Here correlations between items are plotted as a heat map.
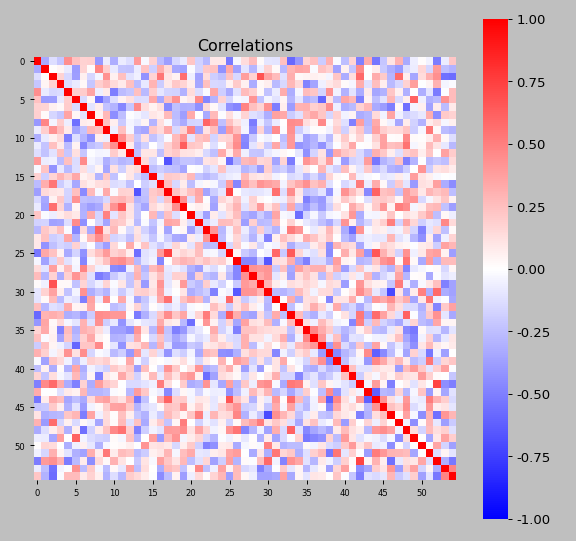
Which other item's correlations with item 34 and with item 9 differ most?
20
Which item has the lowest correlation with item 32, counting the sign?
52
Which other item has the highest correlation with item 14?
50
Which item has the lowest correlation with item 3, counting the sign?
35
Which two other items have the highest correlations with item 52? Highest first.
42, 30
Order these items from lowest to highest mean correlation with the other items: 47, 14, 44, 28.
14, 28, 47, 44
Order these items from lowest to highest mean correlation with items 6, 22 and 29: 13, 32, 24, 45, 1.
24, 45, 32, 1, 13
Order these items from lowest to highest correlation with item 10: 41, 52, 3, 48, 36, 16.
36, 16, 41, 3, 52, 48
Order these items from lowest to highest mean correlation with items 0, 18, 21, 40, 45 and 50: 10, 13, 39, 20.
13, 39, 20, 10
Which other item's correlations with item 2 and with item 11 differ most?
27
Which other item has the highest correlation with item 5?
49
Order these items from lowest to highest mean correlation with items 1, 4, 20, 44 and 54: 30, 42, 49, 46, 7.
30, 42, 49, 46, 7
